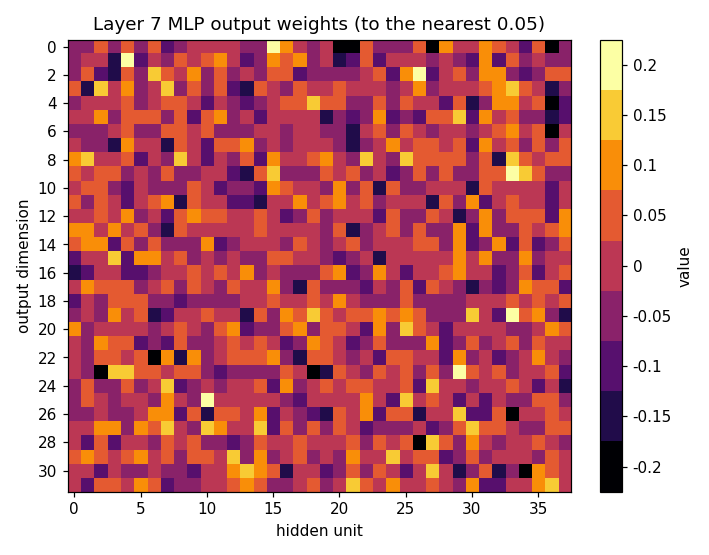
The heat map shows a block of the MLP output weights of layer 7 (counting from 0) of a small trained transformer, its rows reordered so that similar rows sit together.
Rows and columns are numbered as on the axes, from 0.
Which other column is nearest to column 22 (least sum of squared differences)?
28
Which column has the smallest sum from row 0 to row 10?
36
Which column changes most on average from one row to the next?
30
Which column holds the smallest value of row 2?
3
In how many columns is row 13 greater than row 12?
11
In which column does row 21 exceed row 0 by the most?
27
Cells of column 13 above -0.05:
18
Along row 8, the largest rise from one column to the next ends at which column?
33
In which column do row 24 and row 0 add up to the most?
16
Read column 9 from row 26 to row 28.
0.05 -0.05 0.05
